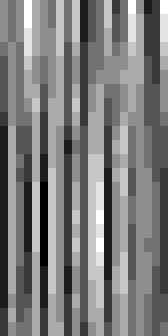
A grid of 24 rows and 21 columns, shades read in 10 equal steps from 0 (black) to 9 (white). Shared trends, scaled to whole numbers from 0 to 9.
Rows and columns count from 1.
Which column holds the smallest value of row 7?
11
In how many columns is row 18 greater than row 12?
5
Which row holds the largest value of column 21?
1
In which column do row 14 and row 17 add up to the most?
13
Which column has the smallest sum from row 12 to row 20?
6
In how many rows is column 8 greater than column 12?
9
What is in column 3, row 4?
4
